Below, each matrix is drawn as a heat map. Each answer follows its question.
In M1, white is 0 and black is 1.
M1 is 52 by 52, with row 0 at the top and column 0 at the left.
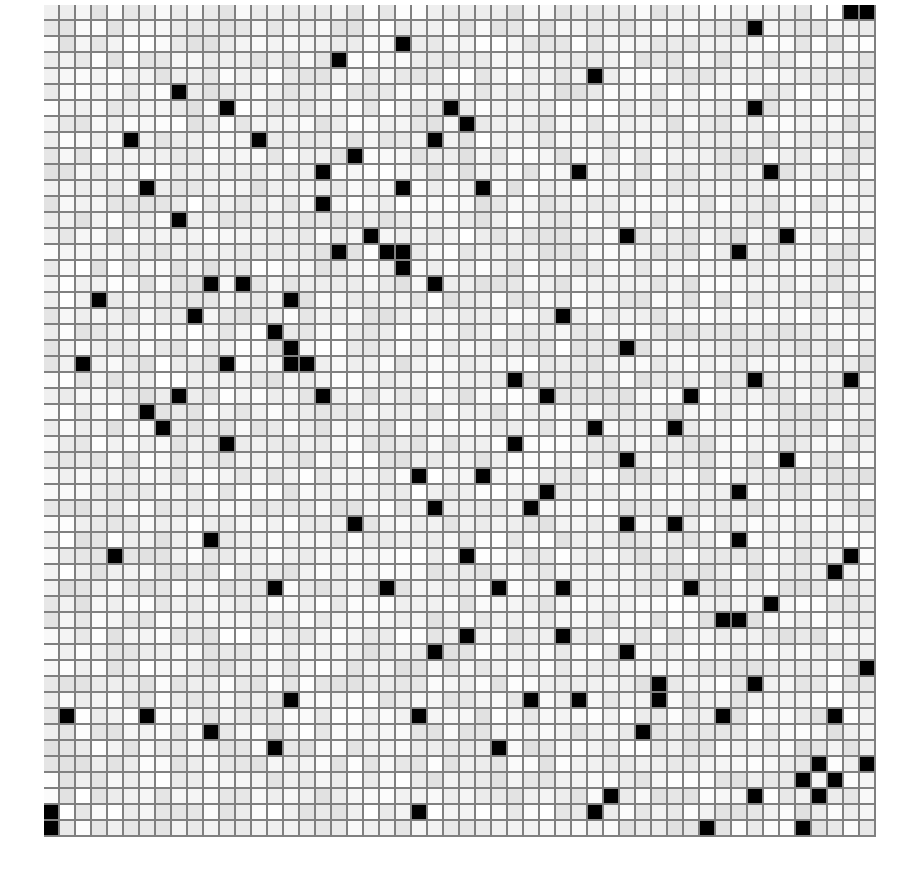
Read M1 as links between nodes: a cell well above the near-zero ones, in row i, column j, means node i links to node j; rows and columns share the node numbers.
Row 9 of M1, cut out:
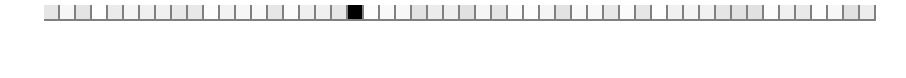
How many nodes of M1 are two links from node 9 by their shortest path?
1
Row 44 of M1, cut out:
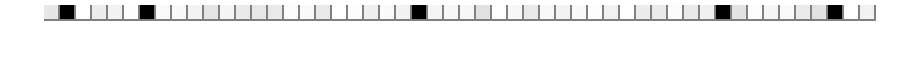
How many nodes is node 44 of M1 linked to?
5
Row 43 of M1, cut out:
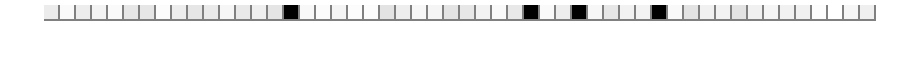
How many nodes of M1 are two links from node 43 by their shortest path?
6
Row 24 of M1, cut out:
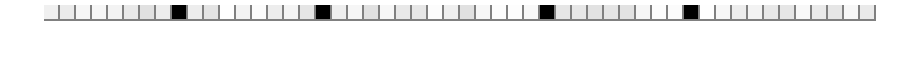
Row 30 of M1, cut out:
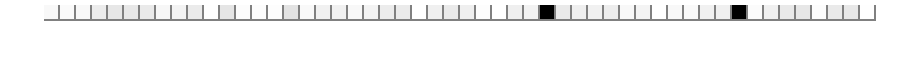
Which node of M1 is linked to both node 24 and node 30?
node 31
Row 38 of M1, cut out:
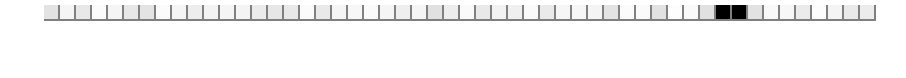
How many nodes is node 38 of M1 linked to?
2
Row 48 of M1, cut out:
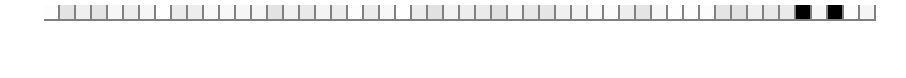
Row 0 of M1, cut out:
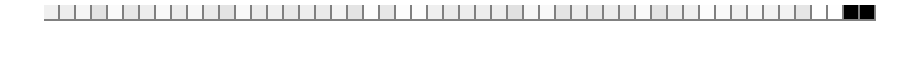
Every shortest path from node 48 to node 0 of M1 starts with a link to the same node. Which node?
node 47
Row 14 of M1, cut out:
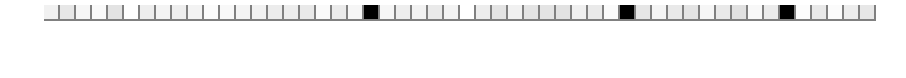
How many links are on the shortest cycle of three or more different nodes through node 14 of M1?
4
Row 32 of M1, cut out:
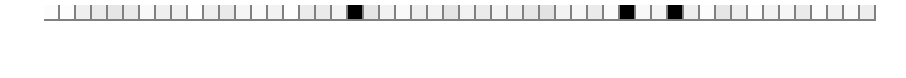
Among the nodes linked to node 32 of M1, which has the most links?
node 36
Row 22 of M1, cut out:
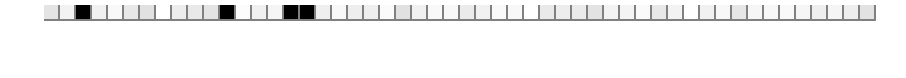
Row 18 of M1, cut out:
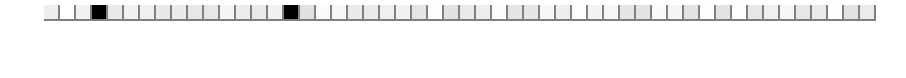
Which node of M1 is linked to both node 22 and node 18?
node 15
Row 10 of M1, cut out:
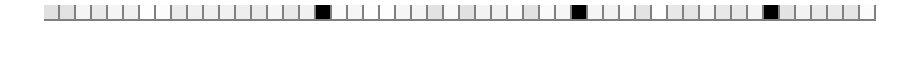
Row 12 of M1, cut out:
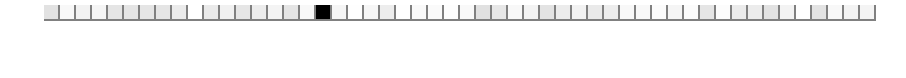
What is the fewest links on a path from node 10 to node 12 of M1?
2
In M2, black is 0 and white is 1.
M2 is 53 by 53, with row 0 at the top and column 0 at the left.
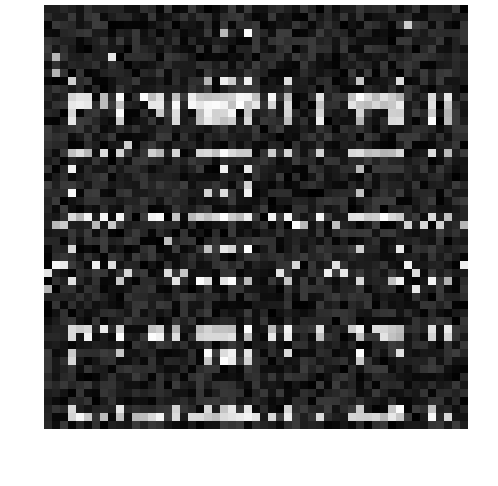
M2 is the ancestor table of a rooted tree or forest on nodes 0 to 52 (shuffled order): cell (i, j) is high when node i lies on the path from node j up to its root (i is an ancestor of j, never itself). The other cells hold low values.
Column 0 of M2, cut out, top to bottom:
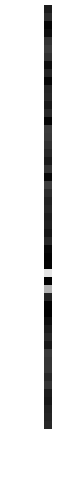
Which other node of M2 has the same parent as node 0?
46
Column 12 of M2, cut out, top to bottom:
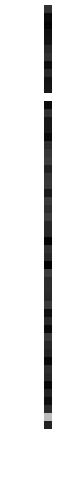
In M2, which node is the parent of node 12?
11
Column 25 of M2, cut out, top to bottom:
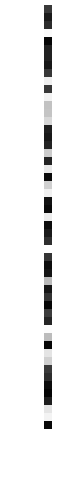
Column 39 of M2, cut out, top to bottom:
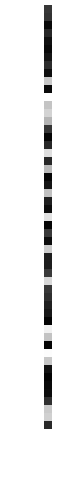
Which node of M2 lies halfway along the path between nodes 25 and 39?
3
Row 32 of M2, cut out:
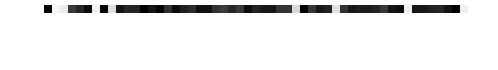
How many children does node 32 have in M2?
5
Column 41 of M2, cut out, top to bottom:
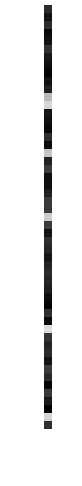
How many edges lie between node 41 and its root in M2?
6
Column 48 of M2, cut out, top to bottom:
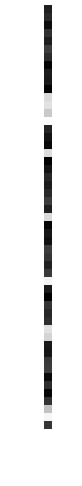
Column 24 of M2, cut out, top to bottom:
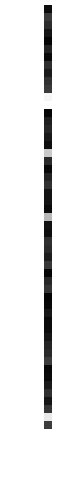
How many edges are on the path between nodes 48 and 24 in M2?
8
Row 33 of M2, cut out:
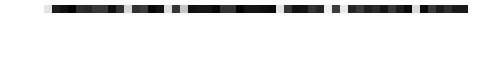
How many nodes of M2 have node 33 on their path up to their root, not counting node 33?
8
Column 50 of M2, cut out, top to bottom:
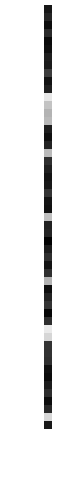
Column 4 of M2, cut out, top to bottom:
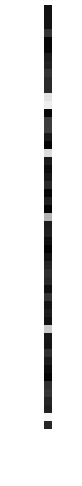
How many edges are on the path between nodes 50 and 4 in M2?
6
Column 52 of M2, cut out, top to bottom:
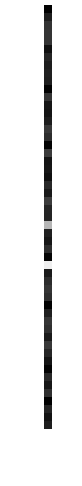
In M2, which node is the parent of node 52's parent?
27
